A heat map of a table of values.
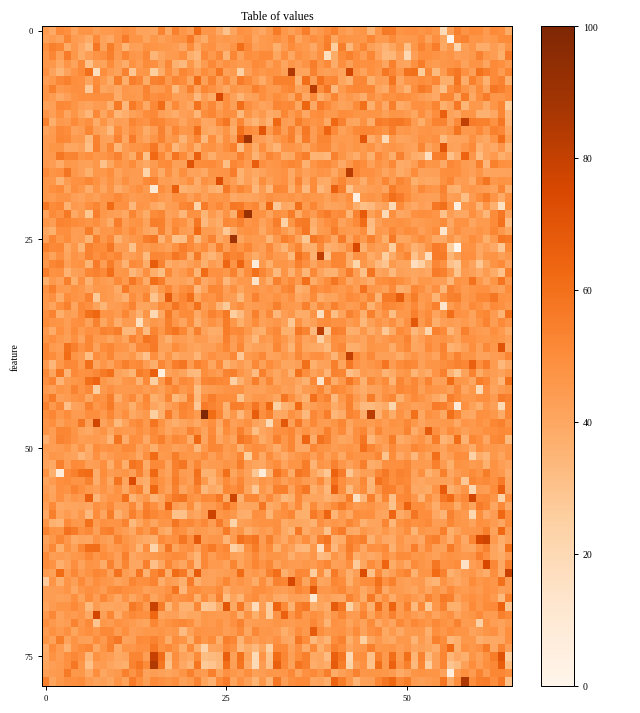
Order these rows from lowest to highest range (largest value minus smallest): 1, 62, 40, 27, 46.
40, 62, 1, 27, 46
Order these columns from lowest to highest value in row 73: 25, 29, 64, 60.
60, 29, 64, 25
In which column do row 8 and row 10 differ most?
24
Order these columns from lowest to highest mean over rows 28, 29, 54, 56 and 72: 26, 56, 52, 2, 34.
52, 34, 56, 2, 26
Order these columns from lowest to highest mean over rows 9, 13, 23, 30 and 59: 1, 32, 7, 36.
1, 7, 32, 36
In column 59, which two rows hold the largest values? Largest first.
56, 40
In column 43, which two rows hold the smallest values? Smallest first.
20, 56
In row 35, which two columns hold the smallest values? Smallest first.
13, 34
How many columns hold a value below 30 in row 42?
3
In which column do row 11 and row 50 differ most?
58
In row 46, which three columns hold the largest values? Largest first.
22, 45, 29
